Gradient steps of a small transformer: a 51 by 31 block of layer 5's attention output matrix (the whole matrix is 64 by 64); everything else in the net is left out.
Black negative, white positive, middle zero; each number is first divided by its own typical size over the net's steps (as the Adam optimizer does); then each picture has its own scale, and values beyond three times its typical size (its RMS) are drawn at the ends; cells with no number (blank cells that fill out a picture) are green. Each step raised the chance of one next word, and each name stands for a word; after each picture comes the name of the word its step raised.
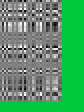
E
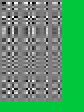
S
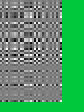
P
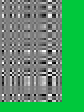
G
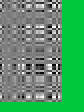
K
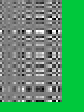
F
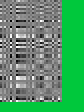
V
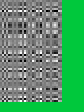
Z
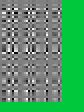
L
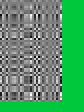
G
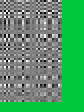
P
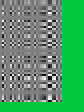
V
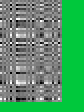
L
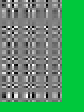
K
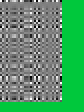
V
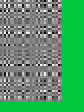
K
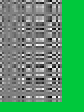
Z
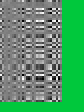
V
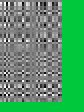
S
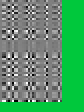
F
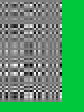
K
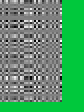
V
